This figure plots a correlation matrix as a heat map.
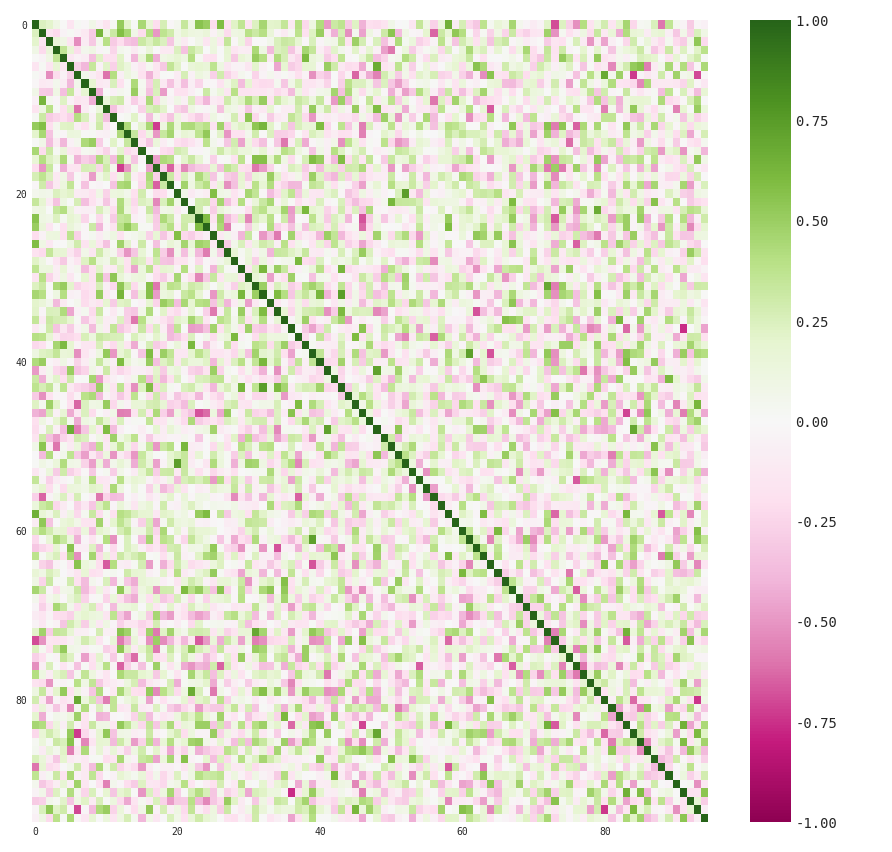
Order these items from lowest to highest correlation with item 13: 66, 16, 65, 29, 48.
66, 29, 48, 16, 65
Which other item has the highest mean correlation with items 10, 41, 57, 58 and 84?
48
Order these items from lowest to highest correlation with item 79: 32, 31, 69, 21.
21, 69, 31, 32
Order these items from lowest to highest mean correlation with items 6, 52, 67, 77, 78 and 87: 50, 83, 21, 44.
44, 83, 50, 21
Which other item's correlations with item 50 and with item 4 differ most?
3
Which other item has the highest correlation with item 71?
68
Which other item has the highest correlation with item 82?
35
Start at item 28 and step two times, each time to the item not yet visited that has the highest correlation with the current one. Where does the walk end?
45
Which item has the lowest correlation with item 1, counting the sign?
56
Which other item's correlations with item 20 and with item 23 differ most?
30
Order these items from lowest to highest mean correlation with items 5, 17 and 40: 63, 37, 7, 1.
7, 1, 37, 63
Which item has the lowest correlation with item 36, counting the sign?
91
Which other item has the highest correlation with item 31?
72
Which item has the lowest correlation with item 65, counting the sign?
75
